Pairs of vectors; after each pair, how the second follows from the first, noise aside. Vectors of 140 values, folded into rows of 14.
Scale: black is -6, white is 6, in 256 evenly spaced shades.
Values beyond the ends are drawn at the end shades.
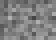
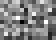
reversed, scaled up.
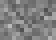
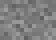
shrunk.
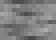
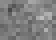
wrapped around, negated, partly zeroed.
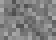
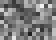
reversed, scaled up.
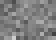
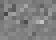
partly zeroed.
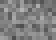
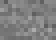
reversed, shrunk.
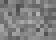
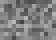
wrapped around, negated.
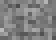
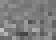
partly zeroed.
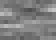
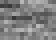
wrapped around, negated.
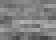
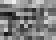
reversed, negated, scaled up.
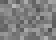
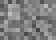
wrapped around, negated.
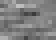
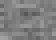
shrunk.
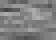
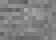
shrunk.
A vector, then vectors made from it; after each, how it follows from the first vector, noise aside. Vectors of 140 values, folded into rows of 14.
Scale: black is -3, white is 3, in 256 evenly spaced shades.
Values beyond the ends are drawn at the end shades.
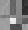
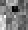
reversed, negated.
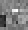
reversed, partly zeroed.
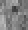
reversed, negated, shrunk.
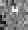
reversed, partly zeroed.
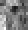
reversed, negated.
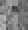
reversed, negated, shrunk.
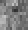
reversed, negated, shrunk.
